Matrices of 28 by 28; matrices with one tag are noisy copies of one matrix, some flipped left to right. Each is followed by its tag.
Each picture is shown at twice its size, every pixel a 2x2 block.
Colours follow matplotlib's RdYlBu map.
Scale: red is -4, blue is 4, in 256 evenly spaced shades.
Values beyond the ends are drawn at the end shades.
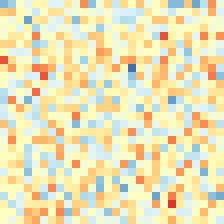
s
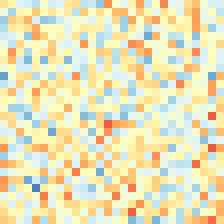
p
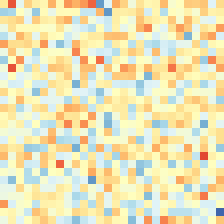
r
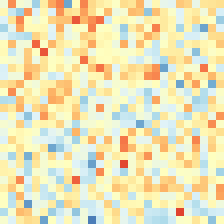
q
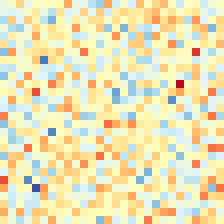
p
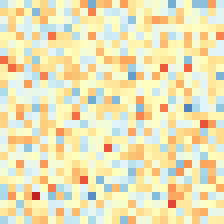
s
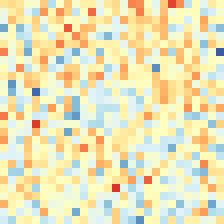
q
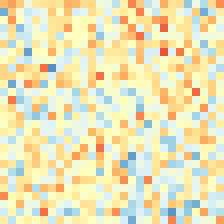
q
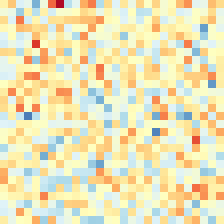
q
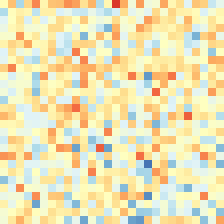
r
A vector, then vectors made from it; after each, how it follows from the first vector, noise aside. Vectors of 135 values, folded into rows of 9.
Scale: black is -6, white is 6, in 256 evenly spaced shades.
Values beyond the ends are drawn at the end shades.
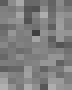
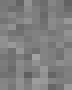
reversed, negated, shrunk.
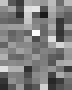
negated, scaled up.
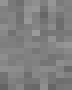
negated, shrunk.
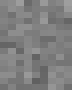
reversed, shrunk.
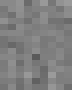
reversed, shrunk.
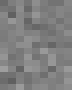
wrapped around, shrunk.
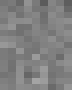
reversed, negated, shrunk.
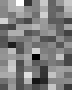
reversed, scaled up.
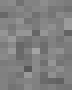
wrapped around, shrunk.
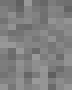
reversed, negated, shrunk.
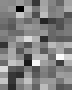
wrapped around, scaled up.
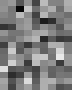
wrapped around, scaled up.
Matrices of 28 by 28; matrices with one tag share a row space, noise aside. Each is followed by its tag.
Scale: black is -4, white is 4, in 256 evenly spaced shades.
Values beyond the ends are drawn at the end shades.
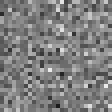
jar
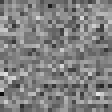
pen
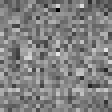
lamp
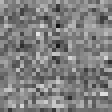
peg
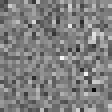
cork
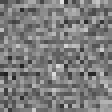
pen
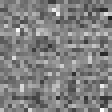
peg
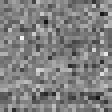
peg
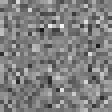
jar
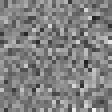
cork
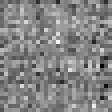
peg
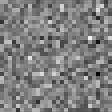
jar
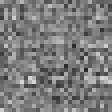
pen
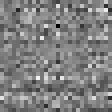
lamp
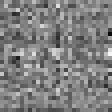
lamp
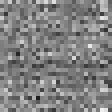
peg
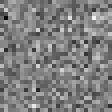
cork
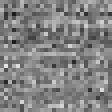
pen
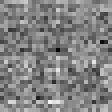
peg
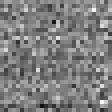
peg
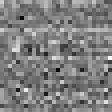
lamp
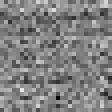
peg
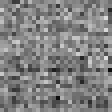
lamp
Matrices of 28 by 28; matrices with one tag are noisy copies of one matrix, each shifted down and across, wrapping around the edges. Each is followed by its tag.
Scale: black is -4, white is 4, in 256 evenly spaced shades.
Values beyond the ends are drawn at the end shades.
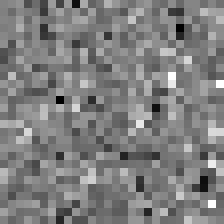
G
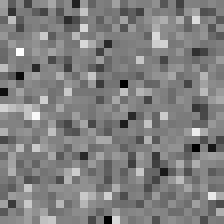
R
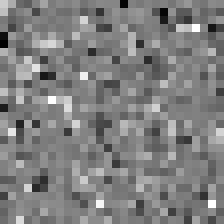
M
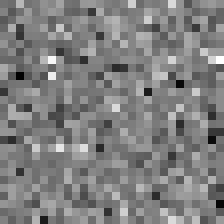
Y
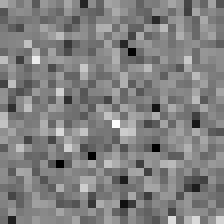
Y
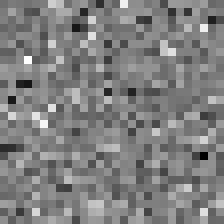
R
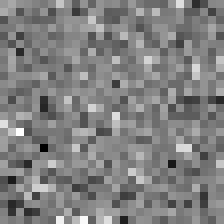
Y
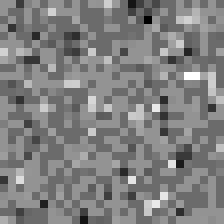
M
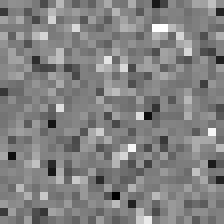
M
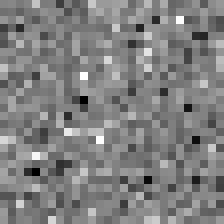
R
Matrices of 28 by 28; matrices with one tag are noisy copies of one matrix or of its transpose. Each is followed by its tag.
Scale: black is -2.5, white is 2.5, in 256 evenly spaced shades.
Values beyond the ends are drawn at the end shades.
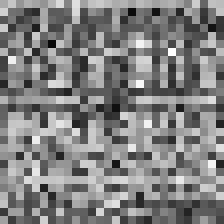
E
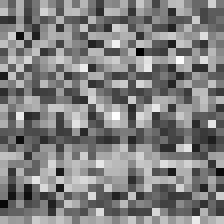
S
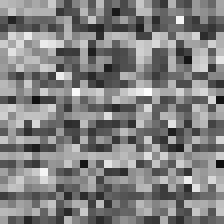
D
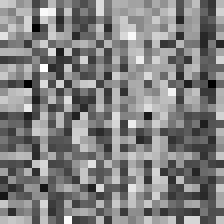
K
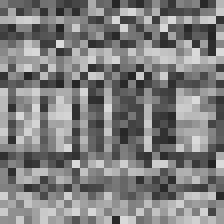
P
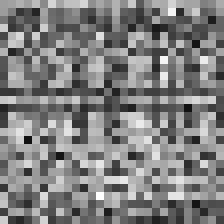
E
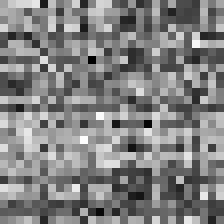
K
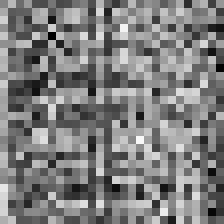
E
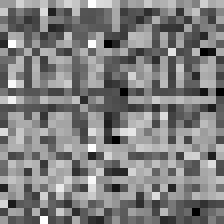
E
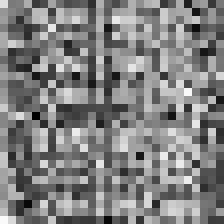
E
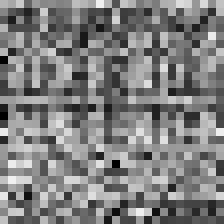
E
